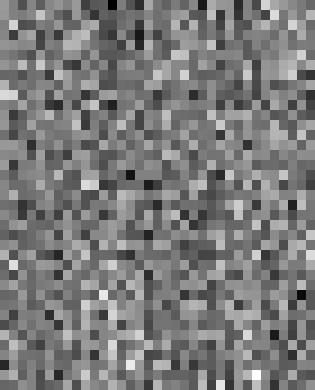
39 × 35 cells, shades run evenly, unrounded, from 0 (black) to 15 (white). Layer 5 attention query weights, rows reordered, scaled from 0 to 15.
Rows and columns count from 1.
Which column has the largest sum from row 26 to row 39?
13
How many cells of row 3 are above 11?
2
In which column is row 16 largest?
19
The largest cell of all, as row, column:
38, 29
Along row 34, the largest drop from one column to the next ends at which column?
17
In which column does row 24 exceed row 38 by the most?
35
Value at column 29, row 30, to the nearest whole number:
9
